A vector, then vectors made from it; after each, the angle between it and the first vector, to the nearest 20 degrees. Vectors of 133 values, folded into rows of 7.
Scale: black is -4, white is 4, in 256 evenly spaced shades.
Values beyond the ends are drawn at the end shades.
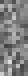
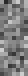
100 degrees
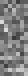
100 degrees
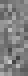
40 degrees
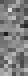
60 degrees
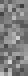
40 degrees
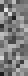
140 degrees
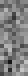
140 degrees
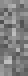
60 degrees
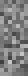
60 degrees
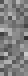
60 degrees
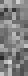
40 degrees
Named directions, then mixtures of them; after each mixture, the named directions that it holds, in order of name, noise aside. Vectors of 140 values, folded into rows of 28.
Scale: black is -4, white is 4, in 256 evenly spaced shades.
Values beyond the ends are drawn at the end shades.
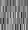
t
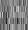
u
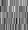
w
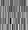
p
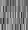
t.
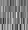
p, t.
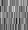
w.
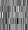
u.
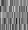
p, w.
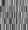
p, t, w.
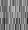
t, u, w.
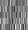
t, w.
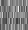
p, u, w.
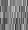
t, u, w.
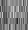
u, w.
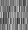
p, t, u.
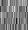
w.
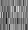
u.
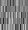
t.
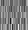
p.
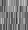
p, t, w.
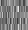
p, u.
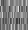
p, u, w.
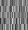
p, t, w.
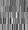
p, t.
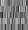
p, u, w.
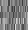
t, u, w.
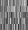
p, w.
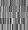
p, t.
